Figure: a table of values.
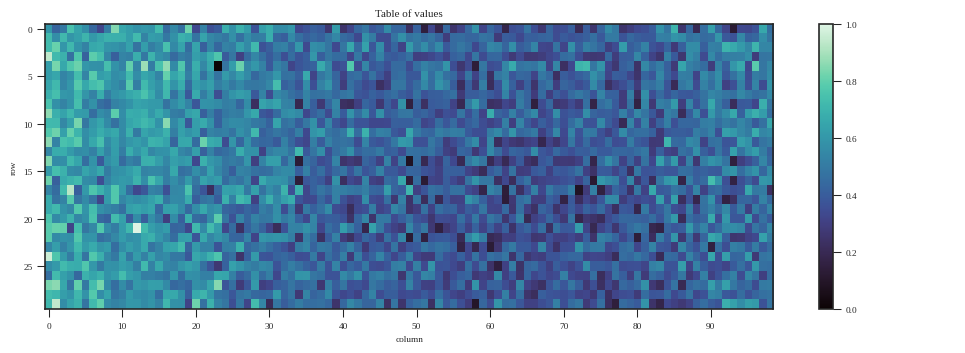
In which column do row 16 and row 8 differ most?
60
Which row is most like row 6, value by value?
5
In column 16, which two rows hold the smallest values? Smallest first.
20, 17
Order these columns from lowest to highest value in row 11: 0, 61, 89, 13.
89, 61, 13, 0
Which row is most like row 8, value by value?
22
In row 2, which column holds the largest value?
1
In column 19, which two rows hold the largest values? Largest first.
0, 17
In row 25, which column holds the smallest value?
61
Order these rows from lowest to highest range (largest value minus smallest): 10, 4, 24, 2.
2, 10, 24, 4
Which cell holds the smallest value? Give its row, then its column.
4, 23
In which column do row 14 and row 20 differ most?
49
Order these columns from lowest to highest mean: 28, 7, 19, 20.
28, 19, 20, 7
